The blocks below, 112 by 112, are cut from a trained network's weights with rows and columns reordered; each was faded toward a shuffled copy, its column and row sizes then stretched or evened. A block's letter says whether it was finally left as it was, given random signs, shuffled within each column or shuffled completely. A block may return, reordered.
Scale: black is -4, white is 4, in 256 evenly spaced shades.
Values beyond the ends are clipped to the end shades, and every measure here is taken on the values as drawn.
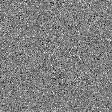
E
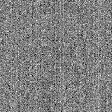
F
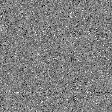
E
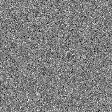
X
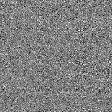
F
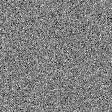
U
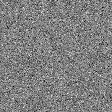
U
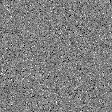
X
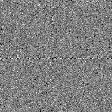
F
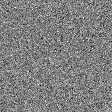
U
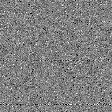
F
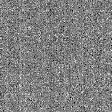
F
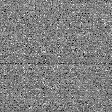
F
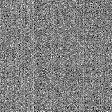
F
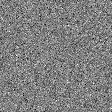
U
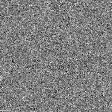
E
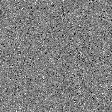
X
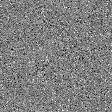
X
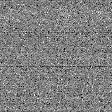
F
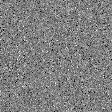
X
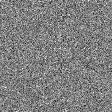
E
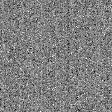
X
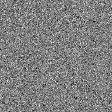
E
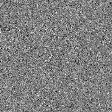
E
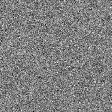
X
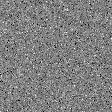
U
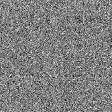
F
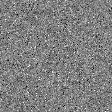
X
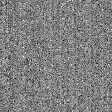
X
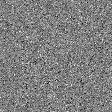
X
